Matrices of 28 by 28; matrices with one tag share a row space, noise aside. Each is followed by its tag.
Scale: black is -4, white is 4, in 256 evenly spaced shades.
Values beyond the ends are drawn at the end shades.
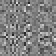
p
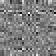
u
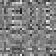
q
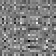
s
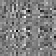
p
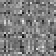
u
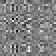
p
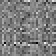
s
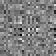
u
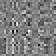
p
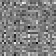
s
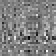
s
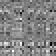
q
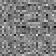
s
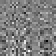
p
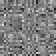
u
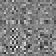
p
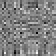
s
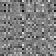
u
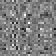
p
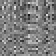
s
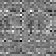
q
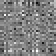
u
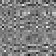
s
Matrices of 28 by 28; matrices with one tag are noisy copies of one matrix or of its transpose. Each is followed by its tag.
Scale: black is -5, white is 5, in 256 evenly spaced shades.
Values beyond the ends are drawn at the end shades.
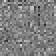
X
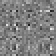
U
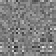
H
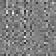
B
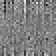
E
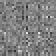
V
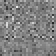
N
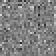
X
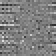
E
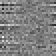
E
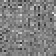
X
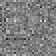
X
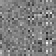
H
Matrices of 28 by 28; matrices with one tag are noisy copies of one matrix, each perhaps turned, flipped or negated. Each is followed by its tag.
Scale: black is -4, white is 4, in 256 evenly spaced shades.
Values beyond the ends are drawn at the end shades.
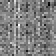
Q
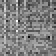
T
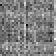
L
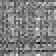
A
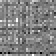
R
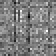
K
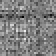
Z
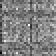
L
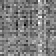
Z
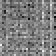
A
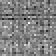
Q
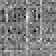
K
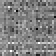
A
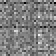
R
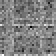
L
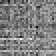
T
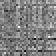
T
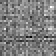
Q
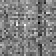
Z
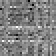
K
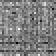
A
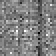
Z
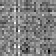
Q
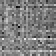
T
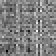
Q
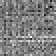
Q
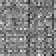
R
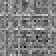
K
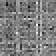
Q
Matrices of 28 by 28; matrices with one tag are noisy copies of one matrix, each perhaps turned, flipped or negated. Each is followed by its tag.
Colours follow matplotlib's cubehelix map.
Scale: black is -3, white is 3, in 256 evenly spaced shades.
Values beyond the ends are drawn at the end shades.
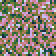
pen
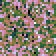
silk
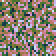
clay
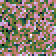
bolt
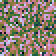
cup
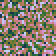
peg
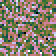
cup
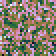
bolt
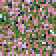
peg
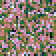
pen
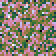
bolt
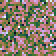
bolt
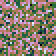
clay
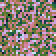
cup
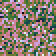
peg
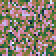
clay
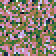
cup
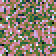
cup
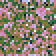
peg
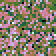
clay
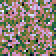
bolt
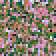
peg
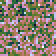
bolt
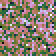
clay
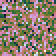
silk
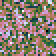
cup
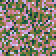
silk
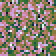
clay
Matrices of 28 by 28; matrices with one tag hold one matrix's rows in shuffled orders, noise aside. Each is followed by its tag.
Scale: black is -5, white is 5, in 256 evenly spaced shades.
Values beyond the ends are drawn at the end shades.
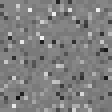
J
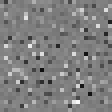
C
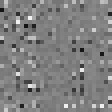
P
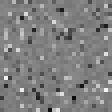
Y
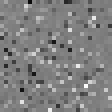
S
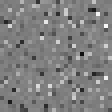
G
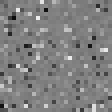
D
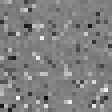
D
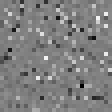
G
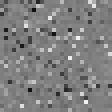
S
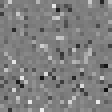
J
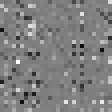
P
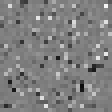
G
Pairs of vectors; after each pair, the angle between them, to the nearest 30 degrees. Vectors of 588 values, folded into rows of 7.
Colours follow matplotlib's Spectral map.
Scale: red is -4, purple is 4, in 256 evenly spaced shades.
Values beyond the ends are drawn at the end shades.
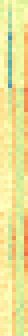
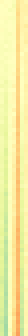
90 degrees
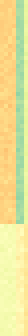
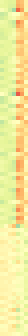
150 degrees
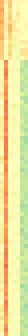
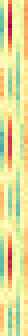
90 degrees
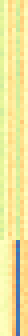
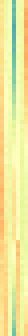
120 degrees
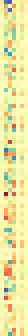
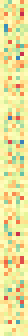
60 degrees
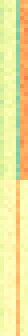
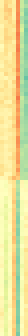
150 degrees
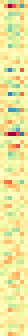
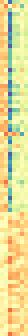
60 degrees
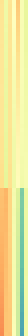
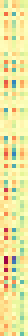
60 degrees
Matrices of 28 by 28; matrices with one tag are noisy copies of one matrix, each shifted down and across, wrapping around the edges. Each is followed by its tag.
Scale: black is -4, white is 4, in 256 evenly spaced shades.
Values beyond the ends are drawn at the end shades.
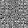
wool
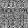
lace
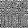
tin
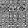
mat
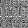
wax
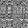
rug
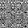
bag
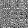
wax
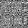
rug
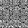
bag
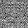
wool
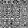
mat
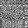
rug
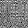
wool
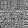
tin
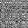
wax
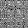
wax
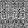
lace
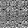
bag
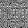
wool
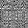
wool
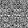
bag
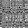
rug
